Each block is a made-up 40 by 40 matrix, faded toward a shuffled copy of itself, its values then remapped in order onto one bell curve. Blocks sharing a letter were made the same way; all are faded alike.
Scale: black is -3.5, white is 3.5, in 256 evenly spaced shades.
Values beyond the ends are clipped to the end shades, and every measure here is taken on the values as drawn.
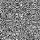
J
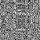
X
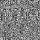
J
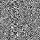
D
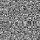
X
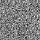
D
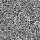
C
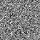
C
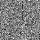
C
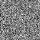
C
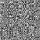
X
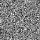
C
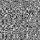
X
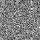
D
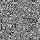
D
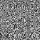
J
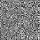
J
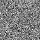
C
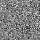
J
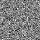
D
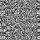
X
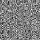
X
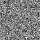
C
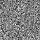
C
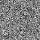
C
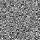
D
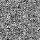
D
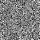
C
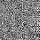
D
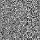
D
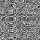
X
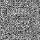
X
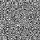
X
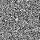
C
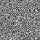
X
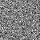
C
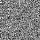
C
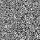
C
